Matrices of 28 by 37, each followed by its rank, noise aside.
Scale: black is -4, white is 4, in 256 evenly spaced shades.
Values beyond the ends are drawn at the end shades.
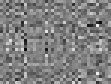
four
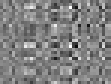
two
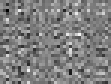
four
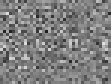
six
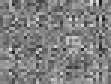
six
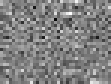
six
